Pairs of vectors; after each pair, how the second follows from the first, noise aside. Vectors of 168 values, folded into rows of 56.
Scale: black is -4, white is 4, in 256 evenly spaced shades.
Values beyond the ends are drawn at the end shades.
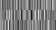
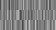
wrapped around, shrunk.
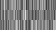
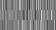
reversed, partly zeroed.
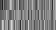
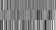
reversed, negated, partly zeroed.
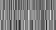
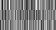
reversed, negated.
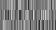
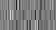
reversed, partly zeroed.
